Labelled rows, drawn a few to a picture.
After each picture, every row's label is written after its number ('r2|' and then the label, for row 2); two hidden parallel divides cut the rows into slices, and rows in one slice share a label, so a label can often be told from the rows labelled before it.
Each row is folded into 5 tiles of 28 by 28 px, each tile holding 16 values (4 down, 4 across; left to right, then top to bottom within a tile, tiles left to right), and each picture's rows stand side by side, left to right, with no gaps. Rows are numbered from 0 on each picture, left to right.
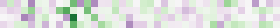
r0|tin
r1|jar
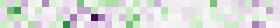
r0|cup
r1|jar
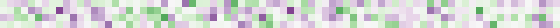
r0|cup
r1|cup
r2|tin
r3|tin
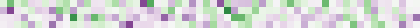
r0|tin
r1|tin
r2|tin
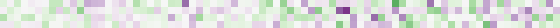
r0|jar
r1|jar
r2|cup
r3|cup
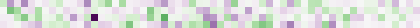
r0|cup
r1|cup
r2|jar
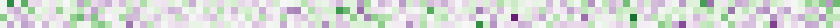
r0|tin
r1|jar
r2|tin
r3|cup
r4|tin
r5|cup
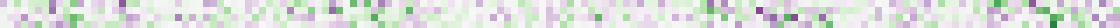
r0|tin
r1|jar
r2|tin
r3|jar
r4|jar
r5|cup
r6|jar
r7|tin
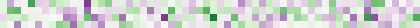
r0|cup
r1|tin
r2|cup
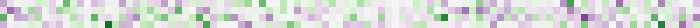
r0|tin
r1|cup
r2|jar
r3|cup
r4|tin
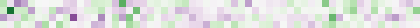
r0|cup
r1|jar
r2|jar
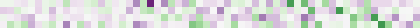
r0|jar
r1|cup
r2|tin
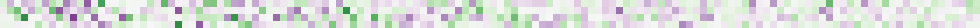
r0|cup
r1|tin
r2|tin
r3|tin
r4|jar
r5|jar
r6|jar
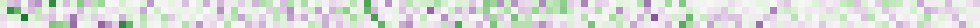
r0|cup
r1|jar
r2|tin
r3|tin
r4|cup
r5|jar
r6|jar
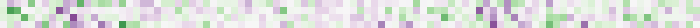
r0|cup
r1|jar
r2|jar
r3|cup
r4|jar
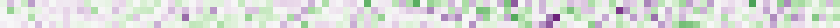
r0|jar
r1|jar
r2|jar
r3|tin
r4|cup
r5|cup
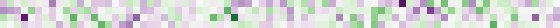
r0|tin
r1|tin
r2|tin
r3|tin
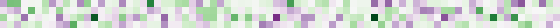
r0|tin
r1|tin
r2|tin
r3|tin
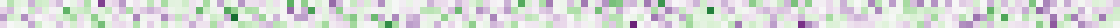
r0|tin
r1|tin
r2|tin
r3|cup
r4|cup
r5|cup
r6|tin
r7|cup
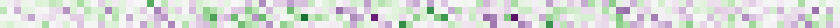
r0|jar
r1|tin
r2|cup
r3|cup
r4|cup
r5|jar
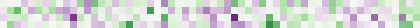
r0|cup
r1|cup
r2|cup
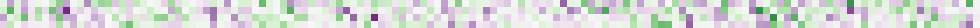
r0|cup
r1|cup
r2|cup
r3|jar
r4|tin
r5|tin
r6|tin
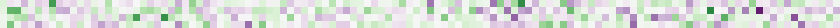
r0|cup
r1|cup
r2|jar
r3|cup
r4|cup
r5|cup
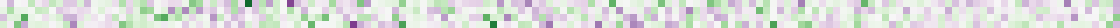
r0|cup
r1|cup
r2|cup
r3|tin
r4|cup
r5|tin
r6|jar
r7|jar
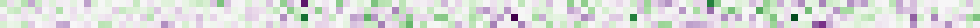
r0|jar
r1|jar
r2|cup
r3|cup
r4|tin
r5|tin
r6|cup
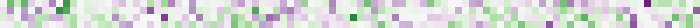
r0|tin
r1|tin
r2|tin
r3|tin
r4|cup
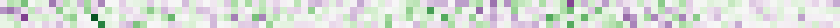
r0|tin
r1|cup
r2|jar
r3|cup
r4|cup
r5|jar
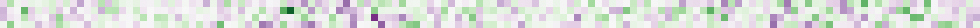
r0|jar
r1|jar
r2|cup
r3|jar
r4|jar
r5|cup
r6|tin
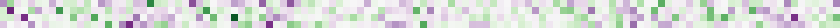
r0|tin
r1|tin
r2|jar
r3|jar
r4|cup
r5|cup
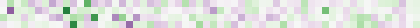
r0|tin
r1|jar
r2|jar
